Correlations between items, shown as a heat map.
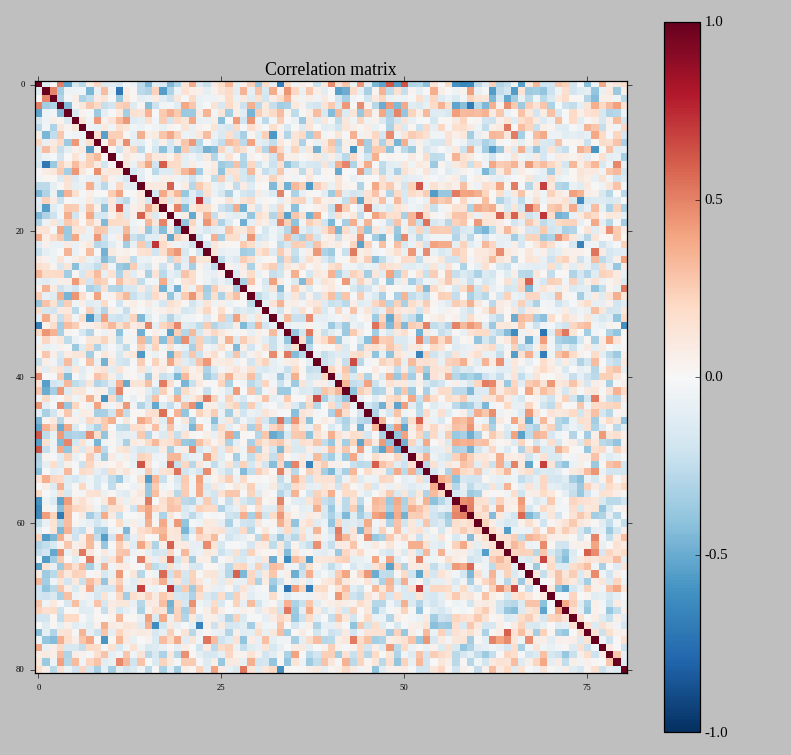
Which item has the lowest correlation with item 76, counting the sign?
9
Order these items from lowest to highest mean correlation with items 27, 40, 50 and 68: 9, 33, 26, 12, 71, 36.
33, 36, 9, 12, 26, 71
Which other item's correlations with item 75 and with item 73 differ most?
64
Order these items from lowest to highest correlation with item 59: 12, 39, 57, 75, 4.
39, 12, 75, 4, 57
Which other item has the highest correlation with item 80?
28
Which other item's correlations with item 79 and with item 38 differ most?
43
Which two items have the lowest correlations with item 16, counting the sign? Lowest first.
74, 44
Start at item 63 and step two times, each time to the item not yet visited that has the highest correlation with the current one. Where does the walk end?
69
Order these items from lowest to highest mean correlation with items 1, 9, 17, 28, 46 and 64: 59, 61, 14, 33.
61, 14, 33, 59
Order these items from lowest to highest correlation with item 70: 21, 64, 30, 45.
21, 64, 30, 45
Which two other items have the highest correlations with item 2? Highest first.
1, 34
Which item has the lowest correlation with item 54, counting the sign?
15
